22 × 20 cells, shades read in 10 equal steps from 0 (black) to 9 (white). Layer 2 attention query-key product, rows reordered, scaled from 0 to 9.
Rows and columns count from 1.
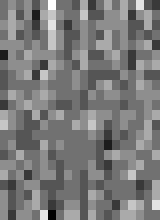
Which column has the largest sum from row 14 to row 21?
20
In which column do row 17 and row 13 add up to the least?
14
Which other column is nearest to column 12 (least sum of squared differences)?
1
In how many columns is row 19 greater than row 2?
5
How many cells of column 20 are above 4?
8
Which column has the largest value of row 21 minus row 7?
17
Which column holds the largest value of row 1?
7
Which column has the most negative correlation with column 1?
4
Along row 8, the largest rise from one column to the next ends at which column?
6
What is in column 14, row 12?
5
